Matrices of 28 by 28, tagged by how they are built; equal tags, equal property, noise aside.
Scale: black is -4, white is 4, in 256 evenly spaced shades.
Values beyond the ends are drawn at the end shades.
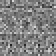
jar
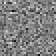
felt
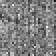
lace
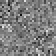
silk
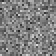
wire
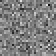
felt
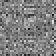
felt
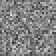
jar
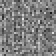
lace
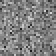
wire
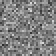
wire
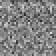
jar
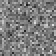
wire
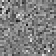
silk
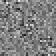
silk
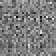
felt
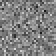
wire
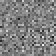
felt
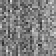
lace
